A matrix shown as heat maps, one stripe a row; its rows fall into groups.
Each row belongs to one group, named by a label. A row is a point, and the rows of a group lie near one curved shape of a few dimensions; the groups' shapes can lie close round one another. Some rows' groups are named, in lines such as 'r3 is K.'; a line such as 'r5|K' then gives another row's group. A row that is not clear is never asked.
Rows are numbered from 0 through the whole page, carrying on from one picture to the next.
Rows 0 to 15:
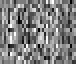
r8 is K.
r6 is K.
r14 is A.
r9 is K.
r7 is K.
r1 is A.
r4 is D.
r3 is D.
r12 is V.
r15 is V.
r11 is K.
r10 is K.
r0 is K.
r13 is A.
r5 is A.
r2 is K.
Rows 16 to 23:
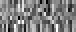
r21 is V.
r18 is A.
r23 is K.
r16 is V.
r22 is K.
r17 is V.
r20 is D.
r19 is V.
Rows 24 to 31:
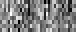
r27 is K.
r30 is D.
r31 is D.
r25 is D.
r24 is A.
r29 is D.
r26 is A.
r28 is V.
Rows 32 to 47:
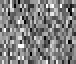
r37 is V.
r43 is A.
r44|K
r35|K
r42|A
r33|K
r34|A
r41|V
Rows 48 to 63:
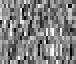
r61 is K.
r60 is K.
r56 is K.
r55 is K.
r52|V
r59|K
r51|V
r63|D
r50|V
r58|V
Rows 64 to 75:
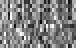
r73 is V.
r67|A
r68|A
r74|A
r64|A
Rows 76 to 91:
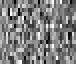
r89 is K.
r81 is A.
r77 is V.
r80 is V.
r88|A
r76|K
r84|A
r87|K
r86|V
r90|K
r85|A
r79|A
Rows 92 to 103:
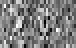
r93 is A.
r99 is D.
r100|V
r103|V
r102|A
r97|V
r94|K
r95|D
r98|V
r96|A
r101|K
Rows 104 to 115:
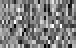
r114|D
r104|K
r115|A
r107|D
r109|K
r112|V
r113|D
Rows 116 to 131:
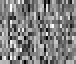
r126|A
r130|A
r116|A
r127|K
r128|V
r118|K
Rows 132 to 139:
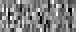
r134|A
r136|A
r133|D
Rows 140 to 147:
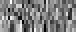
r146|V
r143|D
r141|V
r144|A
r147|V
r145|V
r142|K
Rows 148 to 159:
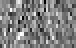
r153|D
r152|V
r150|K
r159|A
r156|A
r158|K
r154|K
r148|V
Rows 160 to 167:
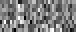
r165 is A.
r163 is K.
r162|A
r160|D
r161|V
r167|K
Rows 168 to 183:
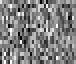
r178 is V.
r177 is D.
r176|D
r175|K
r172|A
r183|A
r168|V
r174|K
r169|K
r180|K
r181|A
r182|D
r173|K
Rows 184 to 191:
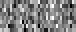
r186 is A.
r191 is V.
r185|K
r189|V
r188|K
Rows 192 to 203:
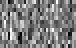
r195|A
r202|D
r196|K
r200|A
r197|A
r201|A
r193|V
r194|K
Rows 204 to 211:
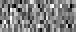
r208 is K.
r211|V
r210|A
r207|K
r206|A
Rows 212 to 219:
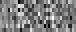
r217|V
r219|D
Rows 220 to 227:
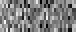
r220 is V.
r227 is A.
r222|V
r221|A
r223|V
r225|A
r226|V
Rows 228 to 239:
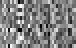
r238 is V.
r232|D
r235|A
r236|A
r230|A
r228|D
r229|A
